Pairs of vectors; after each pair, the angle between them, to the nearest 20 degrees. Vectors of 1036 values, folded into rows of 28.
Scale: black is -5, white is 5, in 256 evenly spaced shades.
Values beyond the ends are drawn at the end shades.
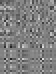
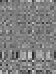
60 degrees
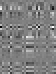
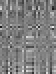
40 degrees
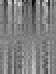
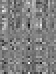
120 degrees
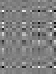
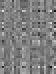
40 degrees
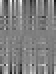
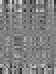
40 degrees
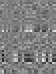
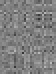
100 degrees
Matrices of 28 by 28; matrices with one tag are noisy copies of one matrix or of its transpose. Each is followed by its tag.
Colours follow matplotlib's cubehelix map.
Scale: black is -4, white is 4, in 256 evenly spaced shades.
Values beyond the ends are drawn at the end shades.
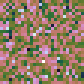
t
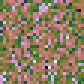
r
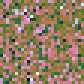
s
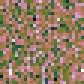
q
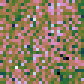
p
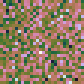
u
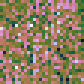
p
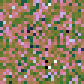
r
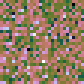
t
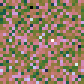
u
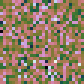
r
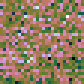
p
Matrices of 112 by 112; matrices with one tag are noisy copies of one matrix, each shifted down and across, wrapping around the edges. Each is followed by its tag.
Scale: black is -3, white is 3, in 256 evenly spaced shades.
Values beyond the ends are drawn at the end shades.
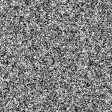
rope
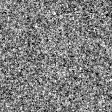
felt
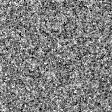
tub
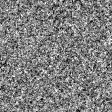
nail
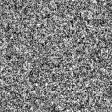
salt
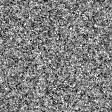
rope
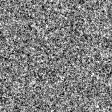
felt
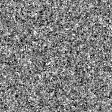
tub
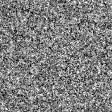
salt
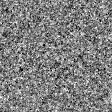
nail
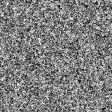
tub
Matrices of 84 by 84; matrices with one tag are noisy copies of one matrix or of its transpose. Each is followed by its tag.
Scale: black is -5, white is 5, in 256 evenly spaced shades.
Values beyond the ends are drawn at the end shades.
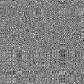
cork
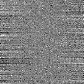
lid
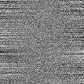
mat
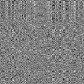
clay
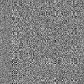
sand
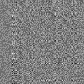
sand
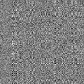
sand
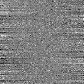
lid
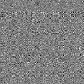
sand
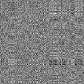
cork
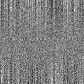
mat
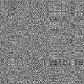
cork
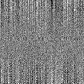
mat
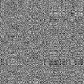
cork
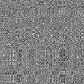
cork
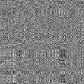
cork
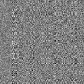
sand
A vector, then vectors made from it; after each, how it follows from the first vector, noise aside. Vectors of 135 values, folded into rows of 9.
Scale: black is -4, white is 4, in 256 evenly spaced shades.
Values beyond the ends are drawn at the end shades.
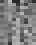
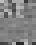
reversed, partly zeroed.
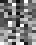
reversed, negated, scaled up.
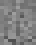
wrapped around, shrunk.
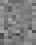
wrapped around, shrunk.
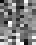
reversed, negated, scaled up.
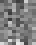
reversed, negated.
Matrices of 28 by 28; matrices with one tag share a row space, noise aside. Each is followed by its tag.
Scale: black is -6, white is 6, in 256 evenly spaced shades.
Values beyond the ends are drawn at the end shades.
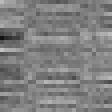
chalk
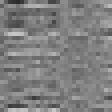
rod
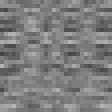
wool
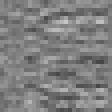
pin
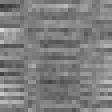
chalk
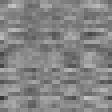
wool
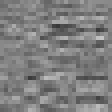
pin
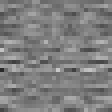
wool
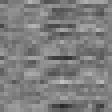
pin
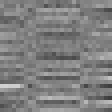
chalk
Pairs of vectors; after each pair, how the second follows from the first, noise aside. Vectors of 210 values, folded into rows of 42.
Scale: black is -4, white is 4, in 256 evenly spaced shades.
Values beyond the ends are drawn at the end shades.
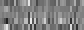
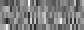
copied.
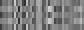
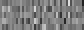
reversed, partly zeroed.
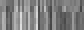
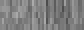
reversed, negated, shrunk.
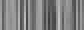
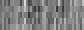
reversed, partly zeroed.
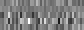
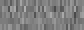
reversed, negated, shrunk.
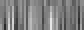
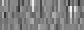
reversed, partly zeroed.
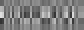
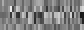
reversed, negated.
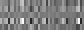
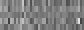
shrunk.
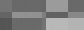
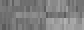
shrunk.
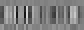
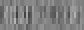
shrunk.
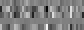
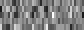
copied.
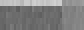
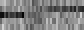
wrapped around, negated.
